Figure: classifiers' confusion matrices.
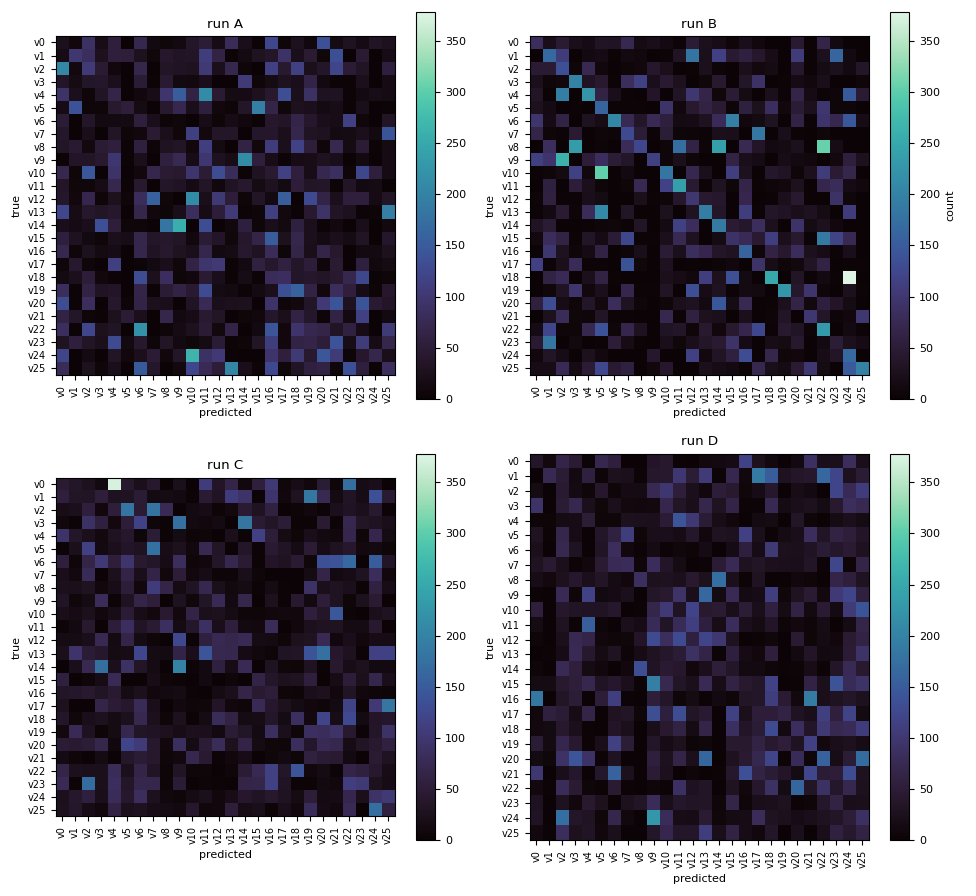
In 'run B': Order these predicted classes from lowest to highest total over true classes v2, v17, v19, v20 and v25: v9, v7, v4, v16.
v9, v16, v4, v7
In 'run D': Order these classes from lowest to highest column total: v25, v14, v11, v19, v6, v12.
v19, v14, v12, v6, v11, v25
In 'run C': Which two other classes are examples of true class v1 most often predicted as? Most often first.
v19, v24
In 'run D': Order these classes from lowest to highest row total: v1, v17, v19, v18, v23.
v23, v19, v18, v17, v1
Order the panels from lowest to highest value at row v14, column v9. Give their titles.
run B, run D, run C, run A
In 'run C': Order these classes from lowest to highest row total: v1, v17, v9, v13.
v9, v17, v1, v13
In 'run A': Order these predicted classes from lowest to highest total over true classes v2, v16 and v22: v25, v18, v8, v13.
v8, v13, v25, v18
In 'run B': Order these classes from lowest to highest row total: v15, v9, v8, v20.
v20, v9, v15, v8
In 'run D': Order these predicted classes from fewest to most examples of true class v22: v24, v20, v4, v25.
v4, v25, v24, v20
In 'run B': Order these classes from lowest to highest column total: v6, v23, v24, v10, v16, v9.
v9, v6, v23, v10, v16, v24
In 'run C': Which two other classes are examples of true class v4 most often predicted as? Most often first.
v15, v0
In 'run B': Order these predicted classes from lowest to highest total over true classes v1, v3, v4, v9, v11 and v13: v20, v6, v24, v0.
v6, v0, v20, v24
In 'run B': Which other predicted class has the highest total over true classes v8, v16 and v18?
v24
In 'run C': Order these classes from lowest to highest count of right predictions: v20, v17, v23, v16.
v17, v16, v20, v23
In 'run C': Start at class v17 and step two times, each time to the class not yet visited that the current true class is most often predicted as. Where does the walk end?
v24
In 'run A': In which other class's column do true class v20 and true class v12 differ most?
v10
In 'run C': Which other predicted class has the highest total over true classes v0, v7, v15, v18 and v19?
v4
